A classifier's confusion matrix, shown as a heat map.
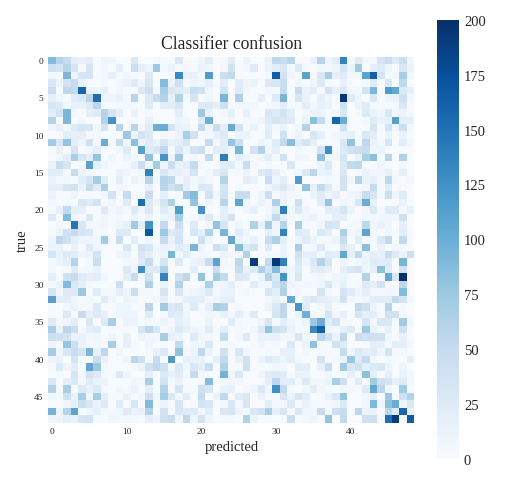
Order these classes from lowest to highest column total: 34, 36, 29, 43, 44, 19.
44, 34, 19, 29, 36, 43
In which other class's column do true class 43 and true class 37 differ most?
21
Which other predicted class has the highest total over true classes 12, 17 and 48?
37
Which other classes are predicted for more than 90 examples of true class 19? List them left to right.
12, 25, 42
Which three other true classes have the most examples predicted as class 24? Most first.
9, 11, 2
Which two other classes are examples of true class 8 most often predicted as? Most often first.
38, 46
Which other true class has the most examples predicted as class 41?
1
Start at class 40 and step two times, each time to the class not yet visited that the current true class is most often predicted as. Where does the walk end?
33
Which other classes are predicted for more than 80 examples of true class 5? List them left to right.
6, 23, 31, 39
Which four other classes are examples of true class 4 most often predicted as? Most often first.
45, 46, 43, 15
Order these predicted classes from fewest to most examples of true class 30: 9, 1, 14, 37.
14, 1, 37, 9
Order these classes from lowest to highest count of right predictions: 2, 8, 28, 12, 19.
28, 19, 2, 12, 8
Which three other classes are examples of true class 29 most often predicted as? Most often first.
47, 15, 31
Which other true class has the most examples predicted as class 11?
22
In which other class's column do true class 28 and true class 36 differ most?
35
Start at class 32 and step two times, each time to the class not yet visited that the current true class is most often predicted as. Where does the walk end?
39
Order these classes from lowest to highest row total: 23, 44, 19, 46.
46, 44, 19, 23
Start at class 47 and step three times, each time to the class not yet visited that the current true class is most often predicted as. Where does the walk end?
13
